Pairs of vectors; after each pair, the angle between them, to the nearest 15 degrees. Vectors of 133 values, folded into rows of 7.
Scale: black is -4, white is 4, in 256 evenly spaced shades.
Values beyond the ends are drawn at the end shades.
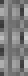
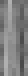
60 degrees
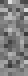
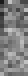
45 degrees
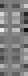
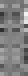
150 degrees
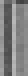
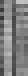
150 degrees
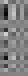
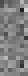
105 degrees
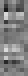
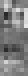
135 degrees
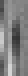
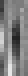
15 degrees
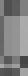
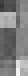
90 degrees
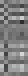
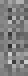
75 degrees
